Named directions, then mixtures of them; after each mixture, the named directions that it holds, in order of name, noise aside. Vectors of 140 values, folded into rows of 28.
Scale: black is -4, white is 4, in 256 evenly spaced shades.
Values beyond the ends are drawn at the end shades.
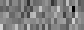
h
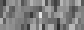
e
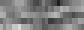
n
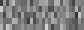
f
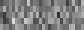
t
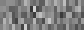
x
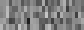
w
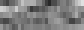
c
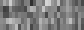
c, f, w.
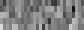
e, h, n.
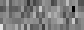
h.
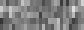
c, e, h.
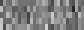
f, h.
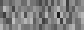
t, w.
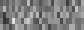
t.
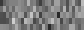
t.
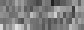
h, n, t.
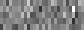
h.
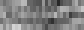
n.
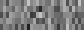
e, h, x.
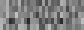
w.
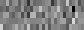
h.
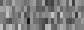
c, f, w.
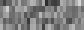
c, e, w.
